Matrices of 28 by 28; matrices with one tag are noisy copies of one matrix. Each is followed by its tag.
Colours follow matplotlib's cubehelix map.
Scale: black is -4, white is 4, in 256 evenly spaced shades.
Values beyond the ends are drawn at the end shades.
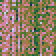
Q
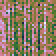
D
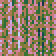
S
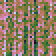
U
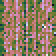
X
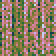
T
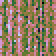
S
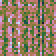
S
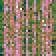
X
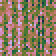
S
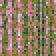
S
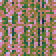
S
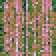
X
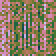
D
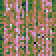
X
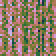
S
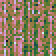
U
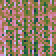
U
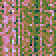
Q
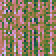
U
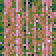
X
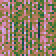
D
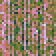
D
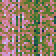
Q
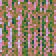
S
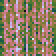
X
